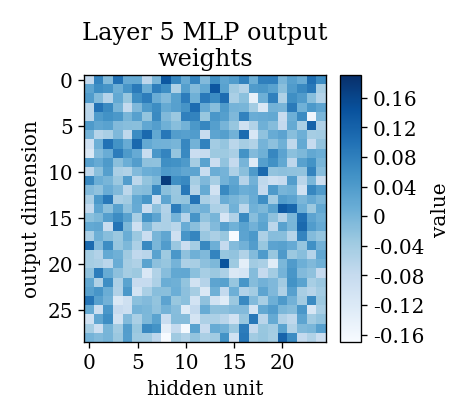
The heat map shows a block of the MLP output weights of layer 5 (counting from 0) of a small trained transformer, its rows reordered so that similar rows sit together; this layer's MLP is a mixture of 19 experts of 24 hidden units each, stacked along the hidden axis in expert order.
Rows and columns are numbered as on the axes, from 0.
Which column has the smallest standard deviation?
24
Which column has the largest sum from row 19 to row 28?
2
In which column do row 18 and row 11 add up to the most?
8
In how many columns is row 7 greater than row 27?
12
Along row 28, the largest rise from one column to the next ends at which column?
16
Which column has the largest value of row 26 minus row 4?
23
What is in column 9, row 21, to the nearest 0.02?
0.02
